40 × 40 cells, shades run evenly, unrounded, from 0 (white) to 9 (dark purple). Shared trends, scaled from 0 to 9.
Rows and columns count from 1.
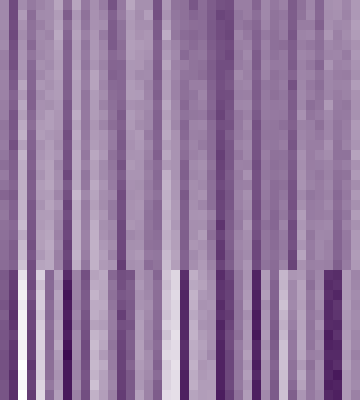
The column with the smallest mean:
3
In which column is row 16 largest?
25
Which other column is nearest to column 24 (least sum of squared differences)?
36
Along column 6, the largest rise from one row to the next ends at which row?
28
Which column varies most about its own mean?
37
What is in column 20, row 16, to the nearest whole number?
4
